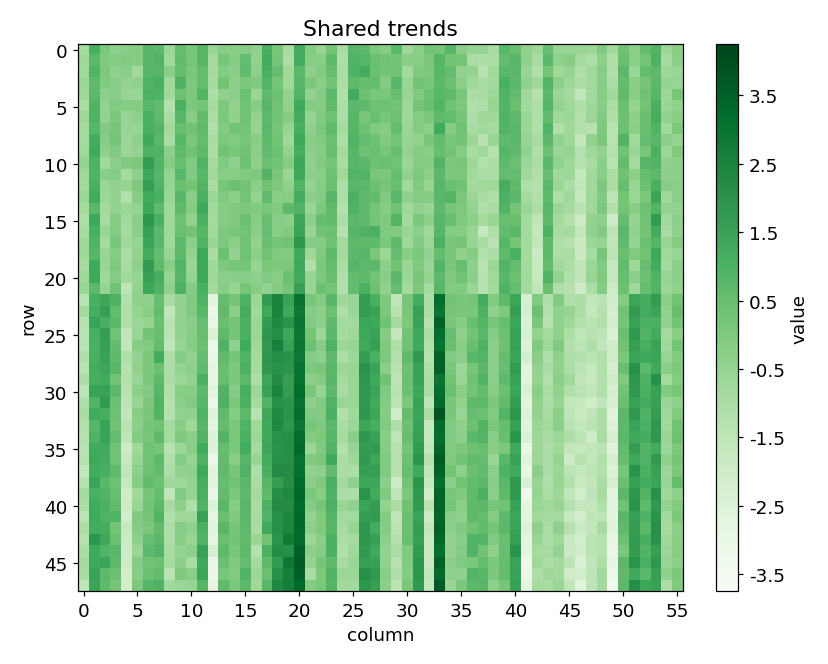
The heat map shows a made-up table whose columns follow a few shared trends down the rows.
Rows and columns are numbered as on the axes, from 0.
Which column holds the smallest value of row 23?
12
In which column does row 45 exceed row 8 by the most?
19
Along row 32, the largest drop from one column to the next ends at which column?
41
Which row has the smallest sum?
21
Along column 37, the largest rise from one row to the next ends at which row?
22
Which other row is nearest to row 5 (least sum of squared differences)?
6
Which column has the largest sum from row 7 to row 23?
20
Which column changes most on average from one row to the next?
29
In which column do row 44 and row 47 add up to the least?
49
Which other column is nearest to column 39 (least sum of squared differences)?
7
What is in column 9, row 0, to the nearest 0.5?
0.5
